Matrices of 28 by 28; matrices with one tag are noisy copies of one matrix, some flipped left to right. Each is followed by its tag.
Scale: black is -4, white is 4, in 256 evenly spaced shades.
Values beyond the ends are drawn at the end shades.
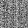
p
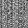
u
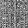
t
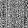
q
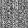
u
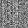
u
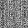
q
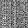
t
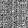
t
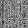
q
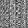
u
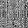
q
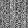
u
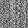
u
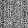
q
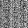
p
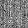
q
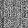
q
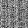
p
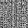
t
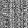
p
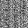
p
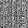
t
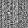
u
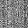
q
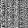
p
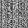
u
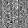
u
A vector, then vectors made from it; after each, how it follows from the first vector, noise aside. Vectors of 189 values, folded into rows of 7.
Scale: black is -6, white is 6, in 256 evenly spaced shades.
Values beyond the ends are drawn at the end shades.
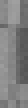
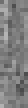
wrapped around, negated, partly zeroed.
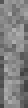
wrapped around.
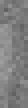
reversed, negated, shrunk.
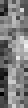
wrapped around, scaled up.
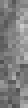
wrapped around, negated.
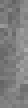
negated, shrunk.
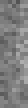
negated, partly zeroed.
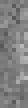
negated, partly zeroed.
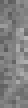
negated, partly zeroed.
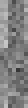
wrapped around, negated.
